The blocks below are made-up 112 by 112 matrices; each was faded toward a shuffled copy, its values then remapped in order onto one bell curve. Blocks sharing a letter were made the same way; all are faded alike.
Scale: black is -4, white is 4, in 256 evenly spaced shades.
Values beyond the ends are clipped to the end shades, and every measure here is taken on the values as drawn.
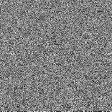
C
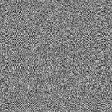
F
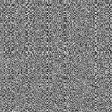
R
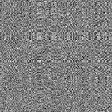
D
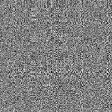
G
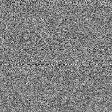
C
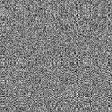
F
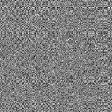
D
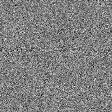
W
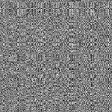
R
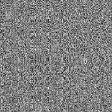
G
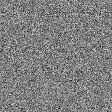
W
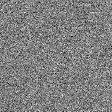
W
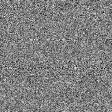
W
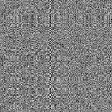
R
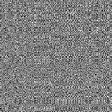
D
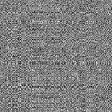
D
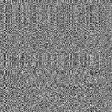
R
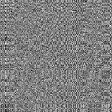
R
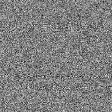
C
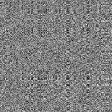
F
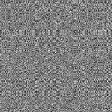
D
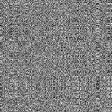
F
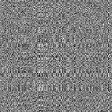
R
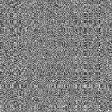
R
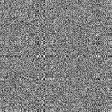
F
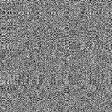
F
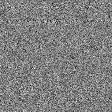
W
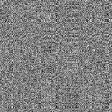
F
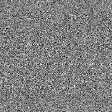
C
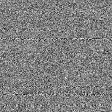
C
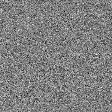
W
